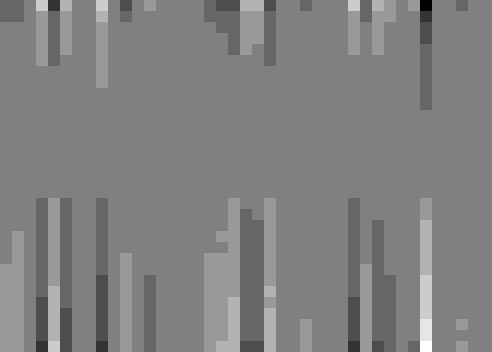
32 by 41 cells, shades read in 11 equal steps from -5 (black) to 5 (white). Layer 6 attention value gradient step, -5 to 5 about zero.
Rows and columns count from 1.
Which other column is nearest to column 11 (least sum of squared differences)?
18
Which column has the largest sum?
36
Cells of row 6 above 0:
2
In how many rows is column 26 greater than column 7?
3
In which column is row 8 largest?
9
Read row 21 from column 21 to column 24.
-1 -1 1 0
